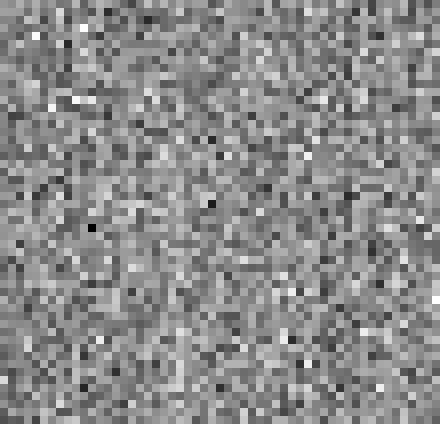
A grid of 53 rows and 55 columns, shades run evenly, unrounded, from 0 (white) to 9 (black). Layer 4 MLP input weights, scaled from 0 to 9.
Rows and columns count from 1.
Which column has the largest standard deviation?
12
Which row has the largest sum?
3
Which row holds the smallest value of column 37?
37
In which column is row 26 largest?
27
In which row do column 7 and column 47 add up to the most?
32
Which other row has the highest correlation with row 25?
20
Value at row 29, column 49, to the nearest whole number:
1
